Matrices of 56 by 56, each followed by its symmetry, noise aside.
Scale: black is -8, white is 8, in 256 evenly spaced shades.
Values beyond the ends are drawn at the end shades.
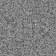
same after a half turn.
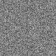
mirrored top to bottom.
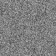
same after a half turn.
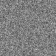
antisymmetric.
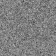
symmetric across the other diagonal.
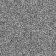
antisymmetric.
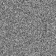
mirrored top to bottom.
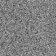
mirrored top to bottom.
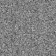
mirrored top to bottom.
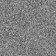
symmetric.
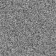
same after a half turn.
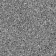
symmetric.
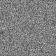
same after a half turn.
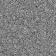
symmetric across the other diagonal.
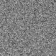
symmetric across the other diagonal.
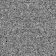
mirrored left to right.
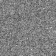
symmetric.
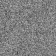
antisymmetric.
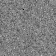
same after a half turn.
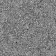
symmetric.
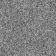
no symmetry.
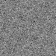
same after a half turn.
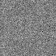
mirrored top to bottom.
